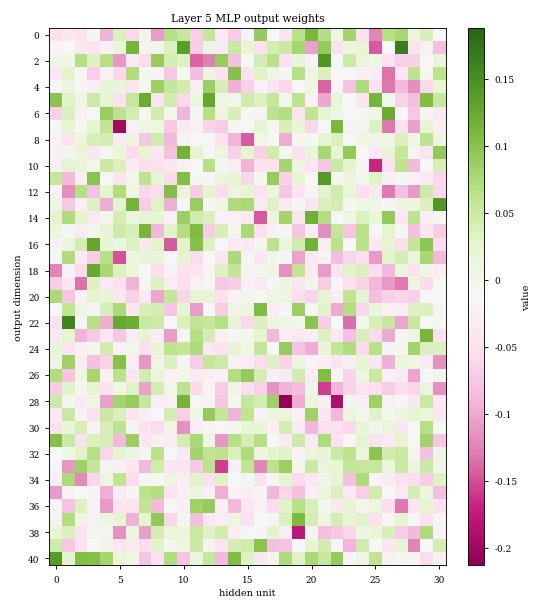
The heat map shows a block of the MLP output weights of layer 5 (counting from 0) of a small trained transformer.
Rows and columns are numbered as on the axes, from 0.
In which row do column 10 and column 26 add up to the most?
14
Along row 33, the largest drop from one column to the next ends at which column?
13
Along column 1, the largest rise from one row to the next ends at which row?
34
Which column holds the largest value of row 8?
29
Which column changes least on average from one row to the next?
24
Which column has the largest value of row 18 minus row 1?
3
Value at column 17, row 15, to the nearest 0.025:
-0.025
